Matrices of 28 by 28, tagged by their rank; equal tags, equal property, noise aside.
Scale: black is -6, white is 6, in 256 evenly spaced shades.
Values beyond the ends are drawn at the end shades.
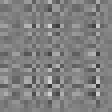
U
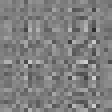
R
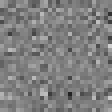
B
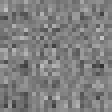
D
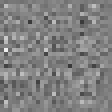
B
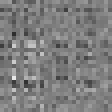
D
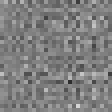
D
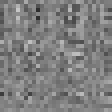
B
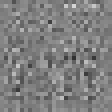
B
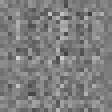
B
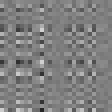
U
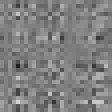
R
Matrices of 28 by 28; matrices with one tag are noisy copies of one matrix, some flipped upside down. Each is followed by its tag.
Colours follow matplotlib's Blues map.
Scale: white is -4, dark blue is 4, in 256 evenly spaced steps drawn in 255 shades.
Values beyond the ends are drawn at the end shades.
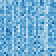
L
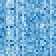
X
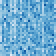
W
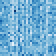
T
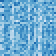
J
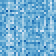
X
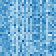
T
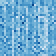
L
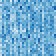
W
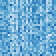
T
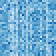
T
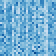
L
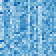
J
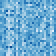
X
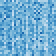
L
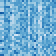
J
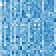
W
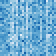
T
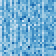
W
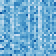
J
